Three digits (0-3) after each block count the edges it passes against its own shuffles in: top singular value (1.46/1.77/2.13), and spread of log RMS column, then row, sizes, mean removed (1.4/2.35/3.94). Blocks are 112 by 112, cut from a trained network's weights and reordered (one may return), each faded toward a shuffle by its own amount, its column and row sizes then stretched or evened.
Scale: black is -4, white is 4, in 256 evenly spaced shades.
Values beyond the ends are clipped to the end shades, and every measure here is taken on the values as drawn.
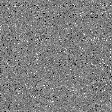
0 1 1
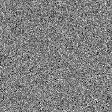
1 1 0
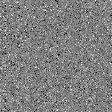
0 1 0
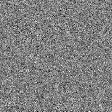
1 0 1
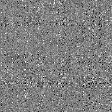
0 2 1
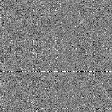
3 1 1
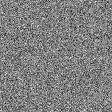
1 0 0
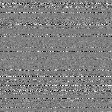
1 0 3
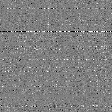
3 0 2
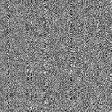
3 2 0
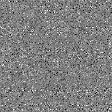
1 1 2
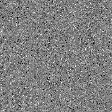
0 1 0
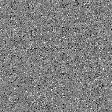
1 1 0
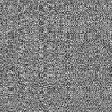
3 1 1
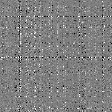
2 2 2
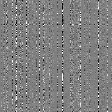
3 3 0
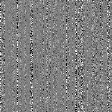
0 3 0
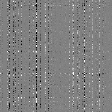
3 3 1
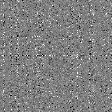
0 2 1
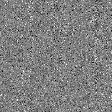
1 1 0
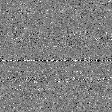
2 0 2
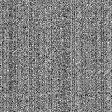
3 0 0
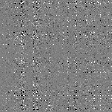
1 2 2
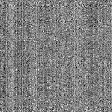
3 0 1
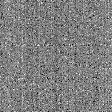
1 0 1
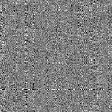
3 2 1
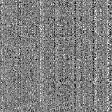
3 2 1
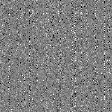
1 2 0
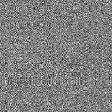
3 2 1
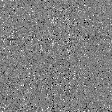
0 1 1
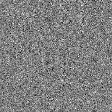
1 1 0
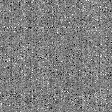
1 0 1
